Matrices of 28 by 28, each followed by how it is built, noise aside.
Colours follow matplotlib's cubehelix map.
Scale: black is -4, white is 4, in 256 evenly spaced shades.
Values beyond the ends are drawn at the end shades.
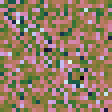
banded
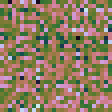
low rank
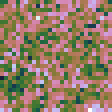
smooth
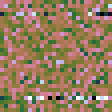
uneven rows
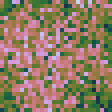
smooth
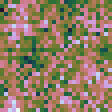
smooth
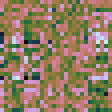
low rank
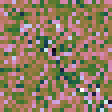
banded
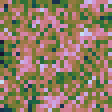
smooth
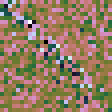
banded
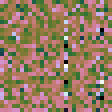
uneven columns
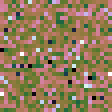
sparse
